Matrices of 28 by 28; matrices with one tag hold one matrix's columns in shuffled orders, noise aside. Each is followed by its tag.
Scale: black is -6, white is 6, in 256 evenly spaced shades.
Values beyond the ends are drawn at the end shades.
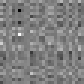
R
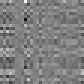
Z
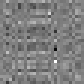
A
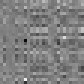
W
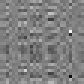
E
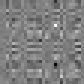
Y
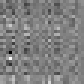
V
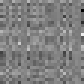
R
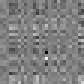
V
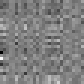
V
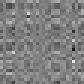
A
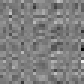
A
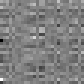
W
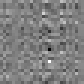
A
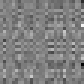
Y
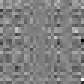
W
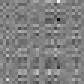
Z
